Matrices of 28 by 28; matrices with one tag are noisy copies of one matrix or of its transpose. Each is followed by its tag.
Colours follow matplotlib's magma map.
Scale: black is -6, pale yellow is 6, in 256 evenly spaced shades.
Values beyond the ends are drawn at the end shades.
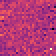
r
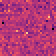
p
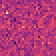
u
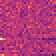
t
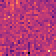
r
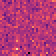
p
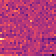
t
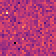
u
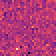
p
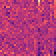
t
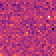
p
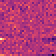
t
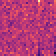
t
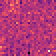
r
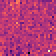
r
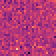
p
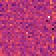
p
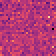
p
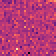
p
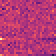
t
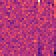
t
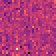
p
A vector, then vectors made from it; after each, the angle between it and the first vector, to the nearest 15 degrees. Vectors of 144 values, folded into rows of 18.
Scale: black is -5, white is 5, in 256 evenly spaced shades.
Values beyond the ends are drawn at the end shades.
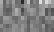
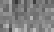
105 degrees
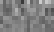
15 degrees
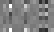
105 degrees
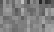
165 degrees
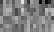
165 degrees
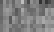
150 degrees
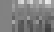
75 degrees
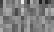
165 degrees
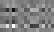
90 degrees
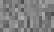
60 degrees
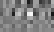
105 degrees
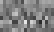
60 degrees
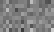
120 degrees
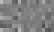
75 degrees
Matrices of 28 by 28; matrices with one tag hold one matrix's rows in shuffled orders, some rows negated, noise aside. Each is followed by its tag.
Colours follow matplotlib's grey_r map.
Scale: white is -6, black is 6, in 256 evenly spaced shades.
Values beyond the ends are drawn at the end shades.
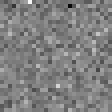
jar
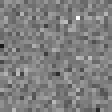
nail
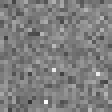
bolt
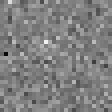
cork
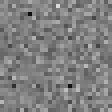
jar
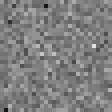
cork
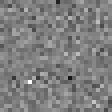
jar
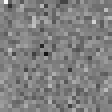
cork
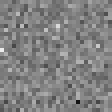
nail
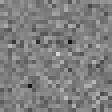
jar
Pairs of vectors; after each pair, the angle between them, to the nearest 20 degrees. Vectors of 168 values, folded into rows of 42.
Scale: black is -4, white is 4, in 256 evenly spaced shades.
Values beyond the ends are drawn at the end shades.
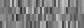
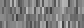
20 degrees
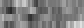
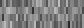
120 degrees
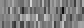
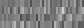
160 degrees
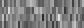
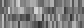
40 degrees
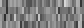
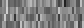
160 degrees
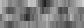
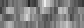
160 degrees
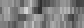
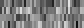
60 degrees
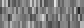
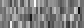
60 degrees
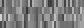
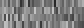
120 degrees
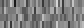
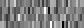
100 degrees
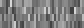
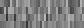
60 degrees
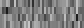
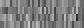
40 degrees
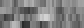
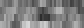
140 degrees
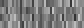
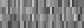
160 degrees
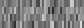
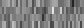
140 degrees
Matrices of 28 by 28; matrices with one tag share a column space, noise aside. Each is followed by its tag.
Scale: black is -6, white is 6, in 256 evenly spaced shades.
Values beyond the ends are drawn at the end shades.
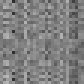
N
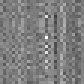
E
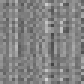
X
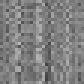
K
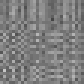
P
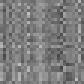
K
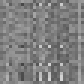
K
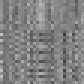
P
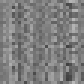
K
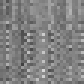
P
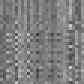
P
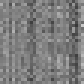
X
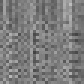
P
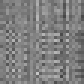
P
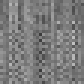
P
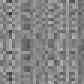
N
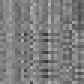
P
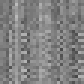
P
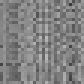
K
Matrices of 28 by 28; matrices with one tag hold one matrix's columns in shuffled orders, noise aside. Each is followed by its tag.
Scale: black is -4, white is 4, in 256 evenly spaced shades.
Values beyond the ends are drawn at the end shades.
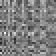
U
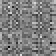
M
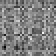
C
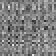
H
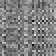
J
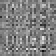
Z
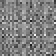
J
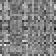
H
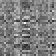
J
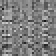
J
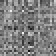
U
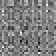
U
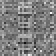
M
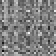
U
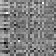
M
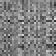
J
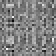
Z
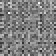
M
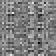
M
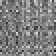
U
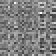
M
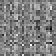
H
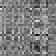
C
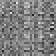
M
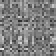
Z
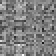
H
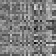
H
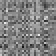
J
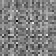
J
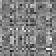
Z
